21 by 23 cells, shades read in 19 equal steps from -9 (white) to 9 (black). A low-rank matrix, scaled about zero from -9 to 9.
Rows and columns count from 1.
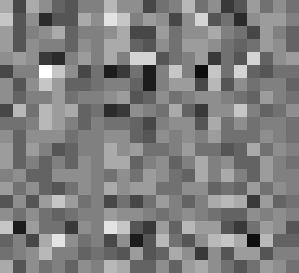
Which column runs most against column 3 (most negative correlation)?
18
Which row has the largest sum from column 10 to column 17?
6
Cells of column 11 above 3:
3
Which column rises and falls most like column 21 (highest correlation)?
13
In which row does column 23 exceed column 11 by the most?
5
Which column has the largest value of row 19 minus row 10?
20
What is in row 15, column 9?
-3
